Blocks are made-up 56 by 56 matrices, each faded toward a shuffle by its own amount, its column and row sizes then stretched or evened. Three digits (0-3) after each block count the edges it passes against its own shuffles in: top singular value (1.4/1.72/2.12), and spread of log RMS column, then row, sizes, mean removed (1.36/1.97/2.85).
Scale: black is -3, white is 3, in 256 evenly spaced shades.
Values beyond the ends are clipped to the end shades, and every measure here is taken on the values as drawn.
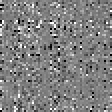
0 3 2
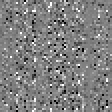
0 3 0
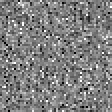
1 1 0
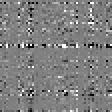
2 3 3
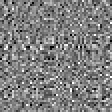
3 0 1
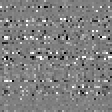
2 0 3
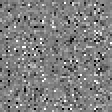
0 2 1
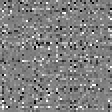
2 2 2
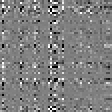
3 3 3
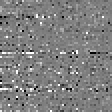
2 1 2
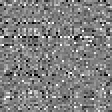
3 0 2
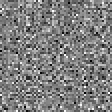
3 1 0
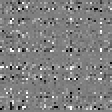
2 2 3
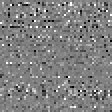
1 0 3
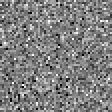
0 0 0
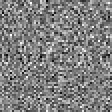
2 1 0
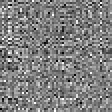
3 2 1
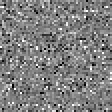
0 1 2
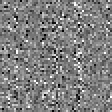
2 2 0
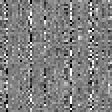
3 3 0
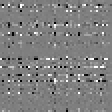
1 2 3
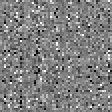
1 2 1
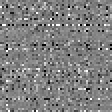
1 2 3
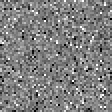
0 1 0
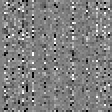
0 3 1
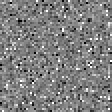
0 0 0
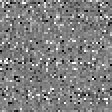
0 0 2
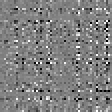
2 3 3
